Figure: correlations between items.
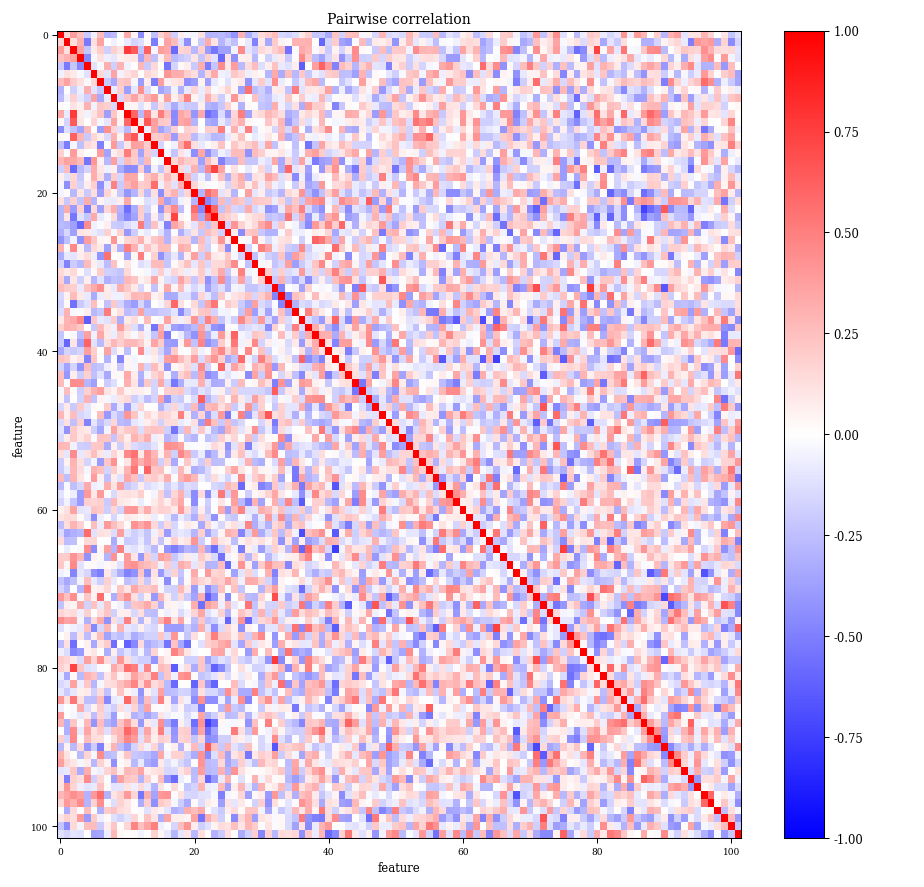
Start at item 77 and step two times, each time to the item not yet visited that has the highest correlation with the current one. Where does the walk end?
72
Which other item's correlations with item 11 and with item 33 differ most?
77
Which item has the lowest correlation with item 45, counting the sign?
44
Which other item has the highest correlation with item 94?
87
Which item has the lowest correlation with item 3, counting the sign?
24
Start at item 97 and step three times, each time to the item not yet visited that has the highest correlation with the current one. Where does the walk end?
71
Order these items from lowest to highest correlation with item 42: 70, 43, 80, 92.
80, 70, 92, 43
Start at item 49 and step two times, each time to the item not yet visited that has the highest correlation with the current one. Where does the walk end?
22
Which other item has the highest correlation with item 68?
90
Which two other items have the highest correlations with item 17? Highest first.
23, 34
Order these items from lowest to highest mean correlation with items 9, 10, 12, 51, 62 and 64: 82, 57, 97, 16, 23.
23, 16, 57, 97, 82
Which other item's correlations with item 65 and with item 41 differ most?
75
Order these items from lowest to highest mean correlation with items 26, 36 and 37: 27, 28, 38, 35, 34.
34, 28, 27, 35, 38
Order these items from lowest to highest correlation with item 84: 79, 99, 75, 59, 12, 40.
40, 12, 99, 79, 59, 75
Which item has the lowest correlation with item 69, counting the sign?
74
